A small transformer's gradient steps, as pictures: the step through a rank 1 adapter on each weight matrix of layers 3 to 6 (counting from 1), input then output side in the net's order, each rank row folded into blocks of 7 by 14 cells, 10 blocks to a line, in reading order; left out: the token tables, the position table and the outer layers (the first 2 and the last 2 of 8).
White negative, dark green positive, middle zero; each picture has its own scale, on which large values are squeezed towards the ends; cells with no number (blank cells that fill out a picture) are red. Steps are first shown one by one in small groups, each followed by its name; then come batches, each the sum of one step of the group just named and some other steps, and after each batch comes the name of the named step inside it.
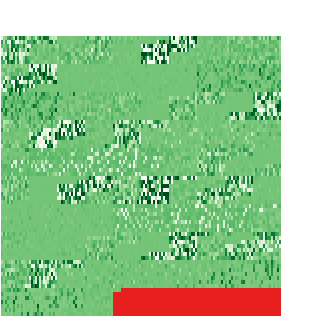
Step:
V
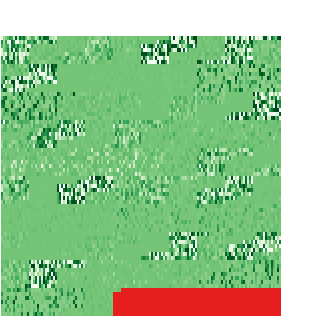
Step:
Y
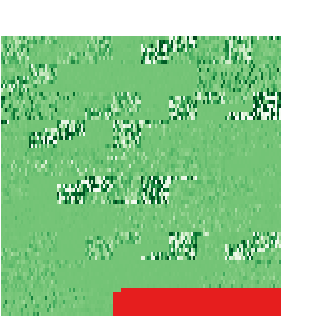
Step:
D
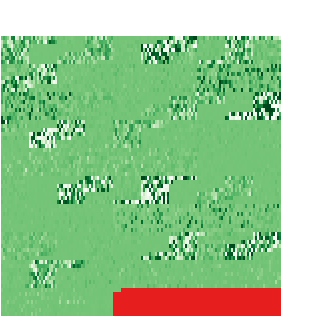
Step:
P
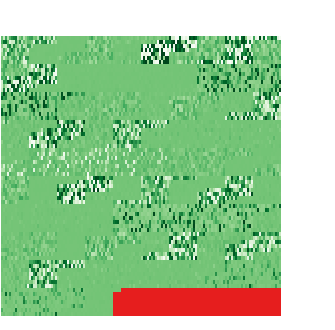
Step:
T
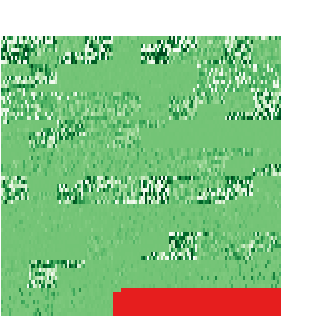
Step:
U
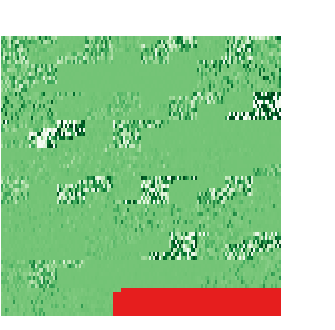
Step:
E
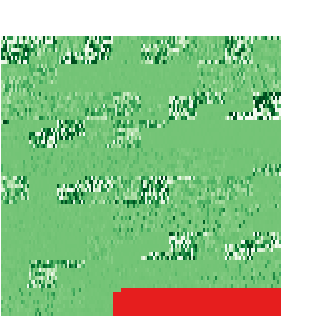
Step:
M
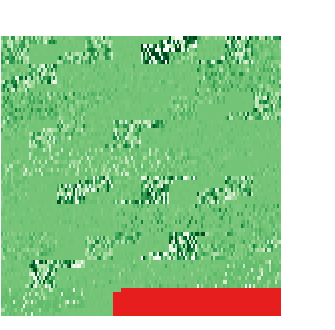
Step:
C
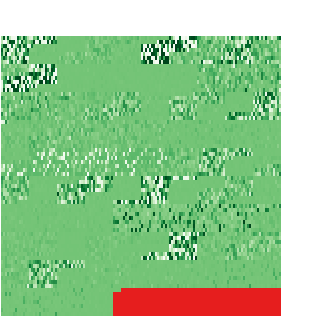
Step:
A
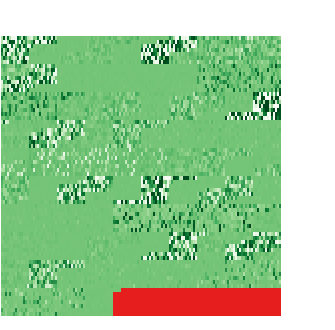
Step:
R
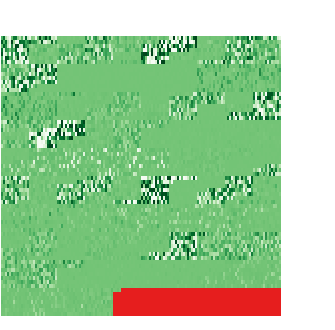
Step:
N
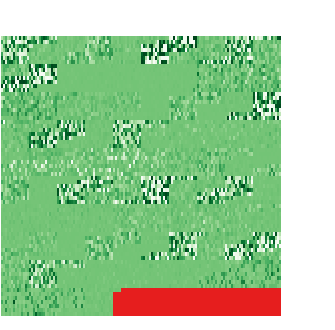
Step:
Y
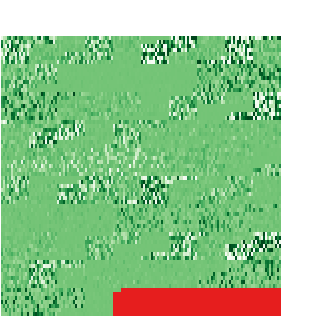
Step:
Y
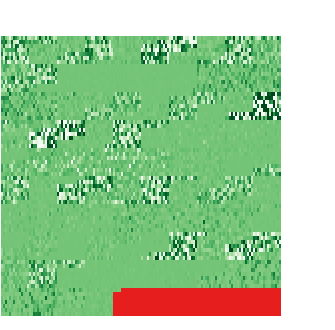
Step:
E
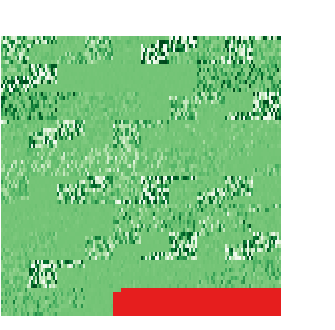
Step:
R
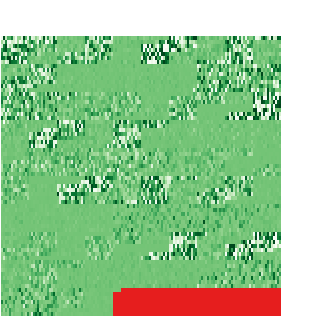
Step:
D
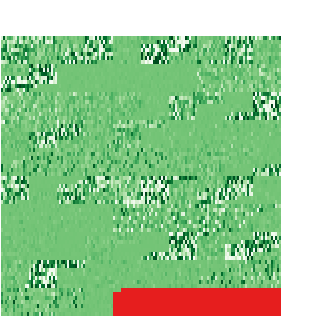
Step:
U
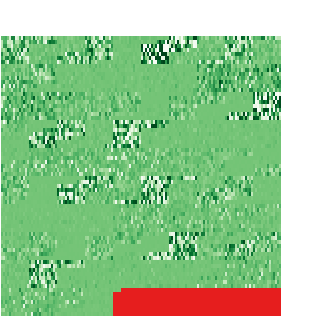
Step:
C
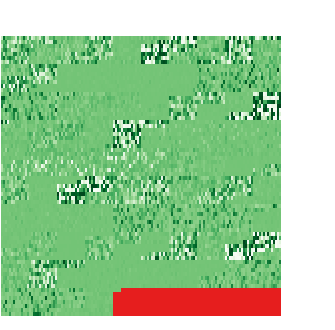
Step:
D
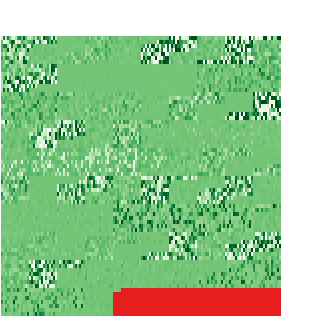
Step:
A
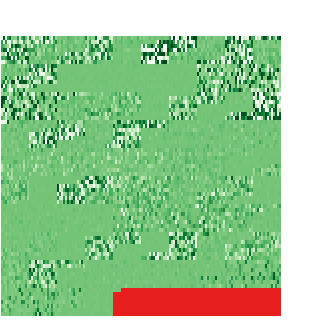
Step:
Y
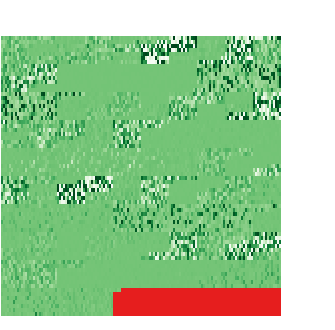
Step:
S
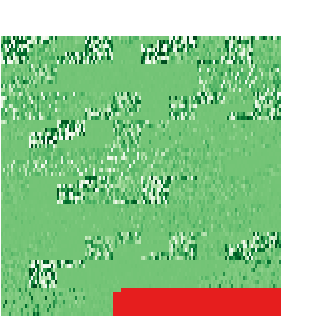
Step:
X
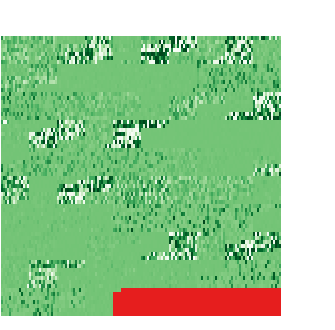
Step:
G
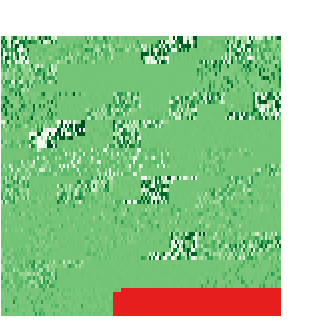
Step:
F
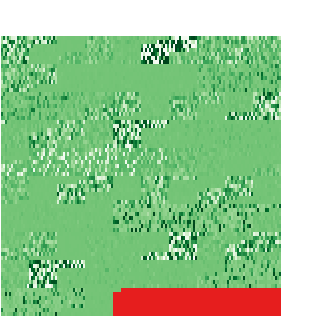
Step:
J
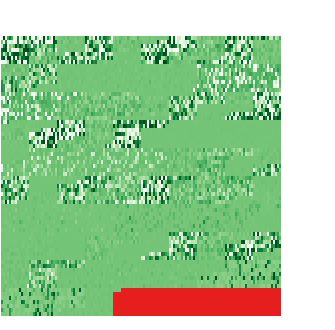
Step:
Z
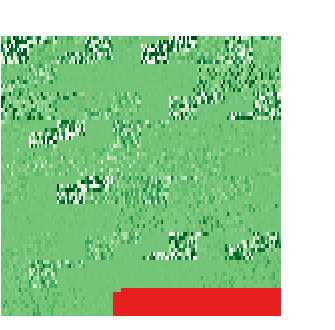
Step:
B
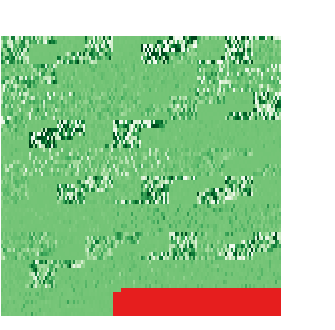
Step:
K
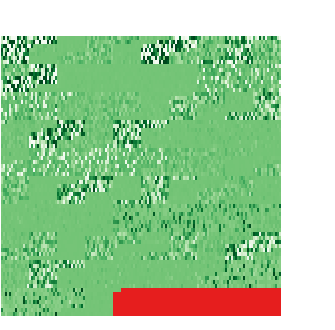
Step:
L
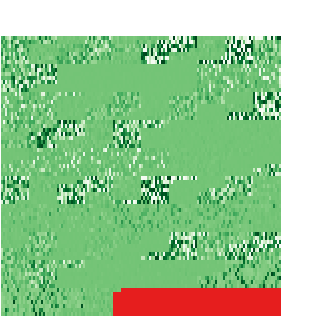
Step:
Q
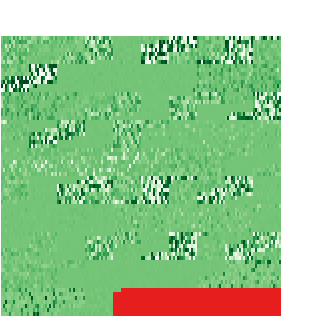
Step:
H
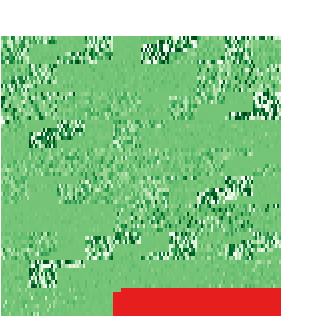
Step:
K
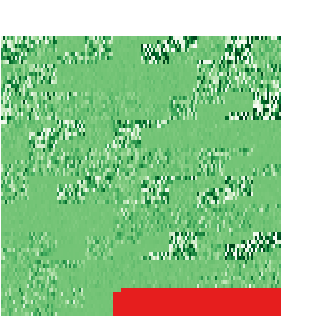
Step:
Z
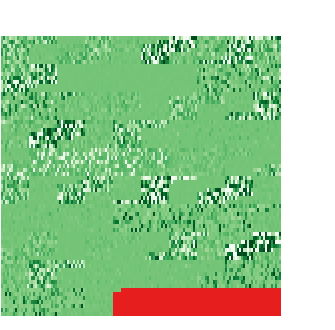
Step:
Q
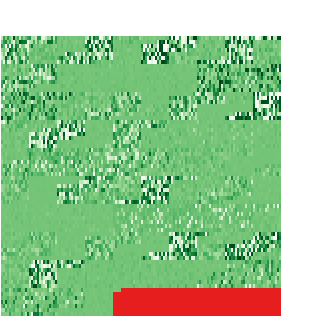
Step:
X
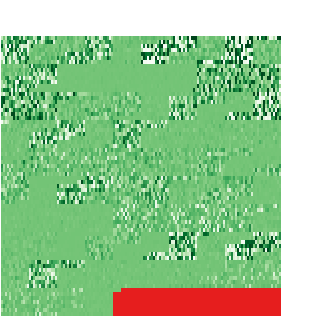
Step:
B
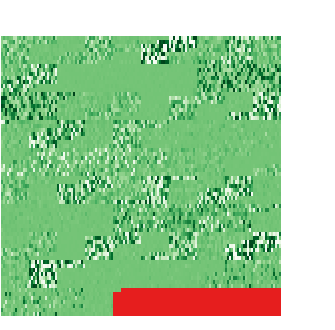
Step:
S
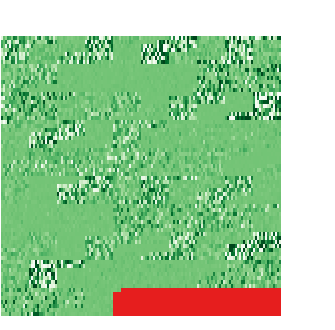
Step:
X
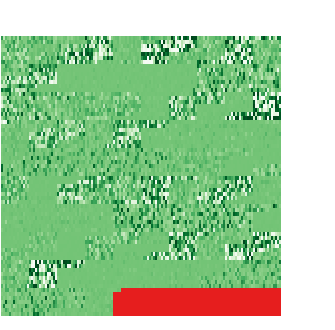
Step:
G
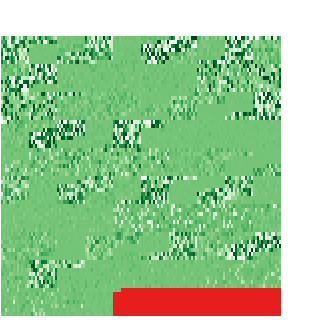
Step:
K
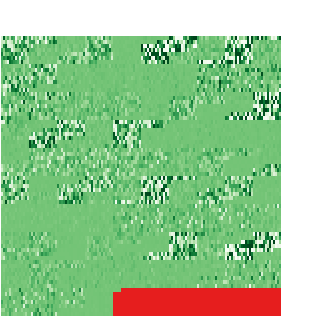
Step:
K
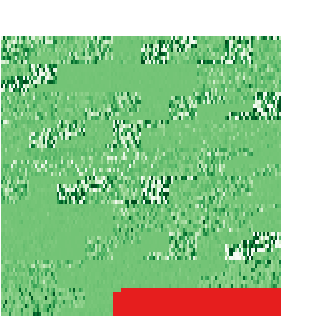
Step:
H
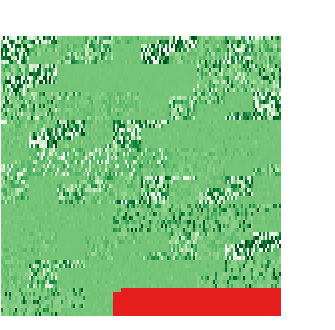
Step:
L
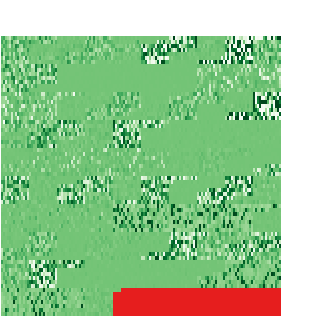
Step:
Q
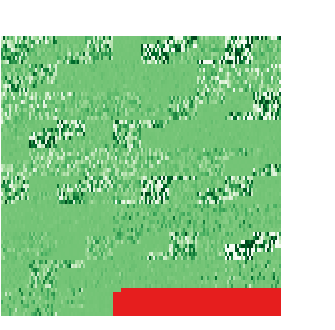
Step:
K
